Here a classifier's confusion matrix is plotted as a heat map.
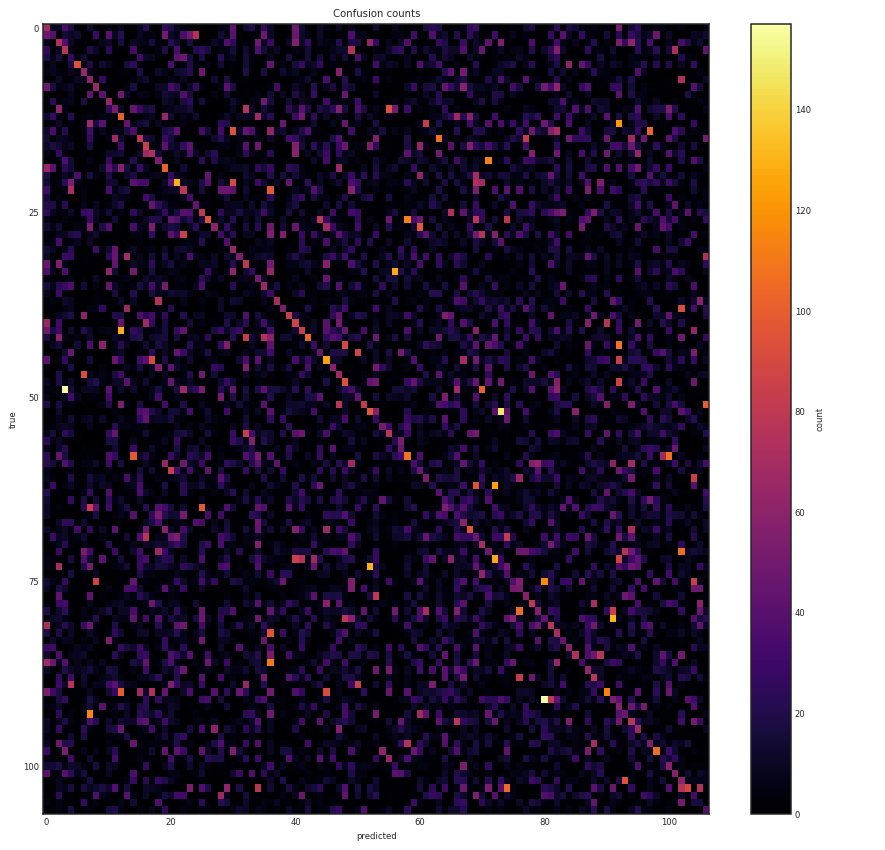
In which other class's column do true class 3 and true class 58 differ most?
100
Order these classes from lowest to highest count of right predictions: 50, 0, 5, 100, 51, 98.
50, 100, 0, 51, 5, 98
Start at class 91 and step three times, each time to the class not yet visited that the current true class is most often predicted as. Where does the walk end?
92
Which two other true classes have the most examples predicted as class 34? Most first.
103, 12
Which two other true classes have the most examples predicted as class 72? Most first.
62, 28
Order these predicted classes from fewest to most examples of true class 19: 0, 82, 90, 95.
82, 90, 95, 0
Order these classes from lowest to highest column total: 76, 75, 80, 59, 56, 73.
75, 56, 59, 80, 73, 76
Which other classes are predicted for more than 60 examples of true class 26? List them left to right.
44, 58, 69, 74
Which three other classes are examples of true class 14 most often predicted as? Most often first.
97, 30, 82
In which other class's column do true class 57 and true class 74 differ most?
70
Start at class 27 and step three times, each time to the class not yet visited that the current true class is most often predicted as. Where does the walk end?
69
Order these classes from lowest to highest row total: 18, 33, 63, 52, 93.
63, 18, 33, 93, 52
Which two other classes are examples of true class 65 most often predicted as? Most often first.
25, 7
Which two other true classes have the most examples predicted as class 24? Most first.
1, 67
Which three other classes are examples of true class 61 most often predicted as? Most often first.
104, 76, 94
